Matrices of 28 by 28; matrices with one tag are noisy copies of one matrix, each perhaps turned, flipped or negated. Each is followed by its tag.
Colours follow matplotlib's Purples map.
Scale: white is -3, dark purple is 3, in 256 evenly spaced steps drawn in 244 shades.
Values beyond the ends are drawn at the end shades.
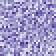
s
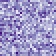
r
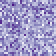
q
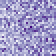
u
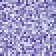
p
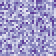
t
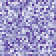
q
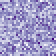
r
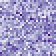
r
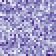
r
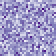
s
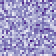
q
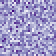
p
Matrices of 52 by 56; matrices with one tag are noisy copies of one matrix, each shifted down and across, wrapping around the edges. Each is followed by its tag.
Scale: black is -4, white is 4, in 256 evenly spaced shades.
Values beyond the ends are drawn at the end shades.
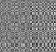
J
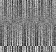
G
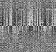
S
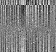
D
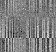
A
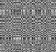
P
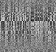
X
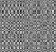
J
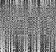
S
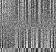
A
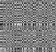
P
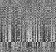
S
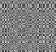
J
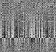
S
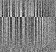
A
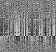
S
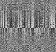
S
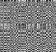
P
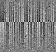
G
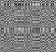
P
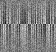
G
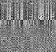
S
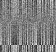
G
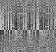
S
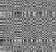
P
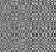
J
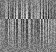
A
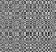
J
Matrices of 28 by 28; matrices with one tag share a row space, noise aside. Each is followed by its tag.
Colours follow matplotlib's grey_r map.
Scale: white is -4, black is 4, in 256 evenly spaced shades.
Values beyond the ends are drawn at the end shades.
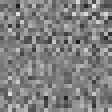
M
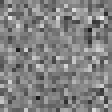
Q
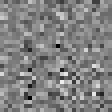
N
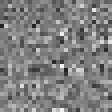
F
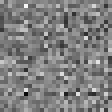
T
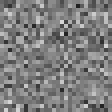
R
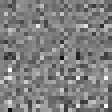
R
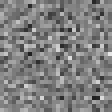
N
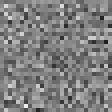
R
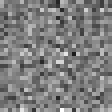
N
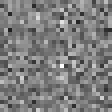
F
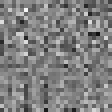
T
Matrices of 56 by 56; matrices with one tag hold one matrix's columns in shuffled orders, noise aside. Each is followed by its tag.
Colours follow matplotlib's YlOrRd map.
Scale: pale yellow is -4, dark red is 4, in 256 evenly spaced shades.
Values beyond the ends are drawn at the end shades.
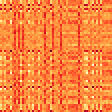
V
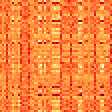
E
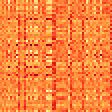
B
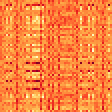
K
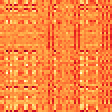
V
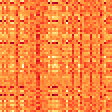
E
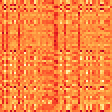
V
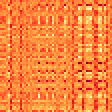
K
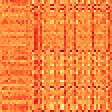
V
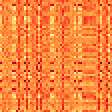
K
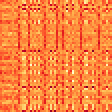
V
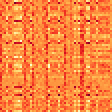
E
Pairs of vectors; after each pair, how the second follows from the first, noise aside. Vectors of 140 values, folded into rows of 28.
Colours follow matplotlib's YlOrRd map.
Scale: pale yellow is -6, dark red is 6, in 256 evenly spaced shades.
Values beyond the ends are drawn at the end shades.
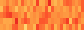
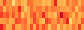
shuffled.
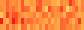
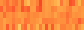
partly zeroed.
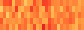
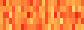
shuffled.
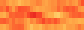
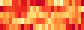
wrapped around, scaled up.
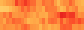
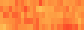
wrapped around, negated, shrunk.
